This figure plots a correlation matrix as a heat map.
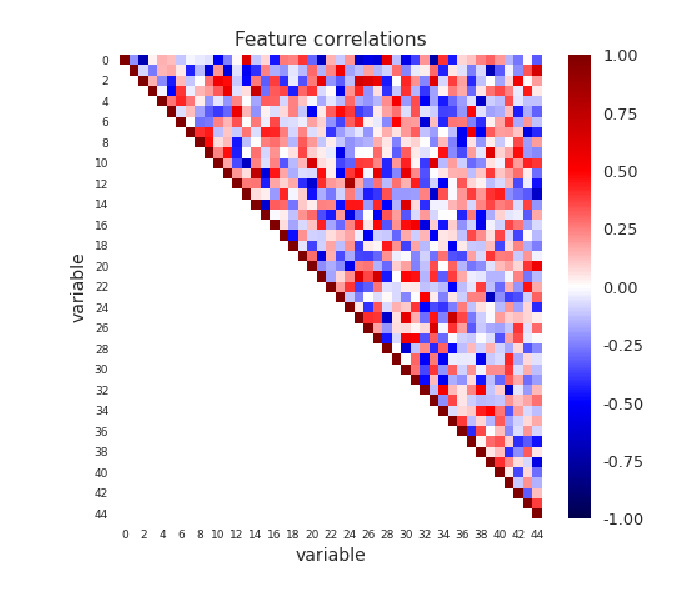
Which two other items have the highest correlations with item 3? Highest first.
14, 11
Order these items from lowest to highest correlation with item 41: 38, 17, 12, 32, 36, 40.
32, 38, 36, 17, 40, 12
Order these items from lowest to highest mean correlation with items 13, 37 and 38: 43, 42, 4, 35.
42, 4, 43, 35
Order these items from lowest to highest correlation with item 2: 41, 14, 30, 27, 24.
24, 41, 14, 30, 27
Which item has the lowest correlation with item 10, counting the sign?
13
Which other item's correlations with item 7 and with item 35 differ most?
36
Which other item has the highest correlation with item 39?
9
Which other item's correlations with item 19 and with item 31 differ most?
21
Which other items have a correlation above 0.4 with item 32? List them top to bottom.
23, 34, 38
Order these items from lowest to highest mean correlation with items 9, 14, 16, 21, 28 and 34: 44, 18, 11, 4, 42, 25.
44, 4, 18, 25, 42, 11
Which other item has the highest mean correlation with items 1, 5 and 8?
23
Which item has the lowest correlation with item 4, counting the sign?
38
